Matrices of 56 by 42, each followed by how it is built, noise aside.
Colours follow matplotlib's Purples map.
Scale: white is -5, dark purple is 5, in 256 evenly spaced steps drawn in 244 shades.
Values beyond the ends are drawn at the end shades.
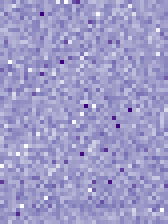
sparse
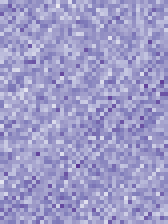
Hankel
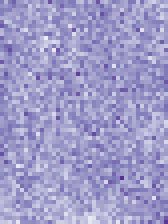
smooth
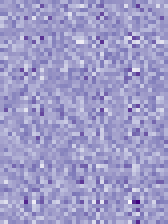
low rank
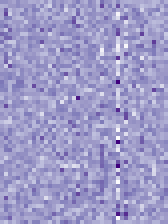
uneven columns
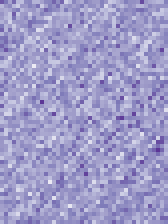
Hankel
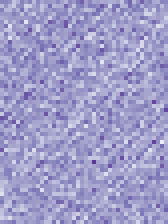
Hankel
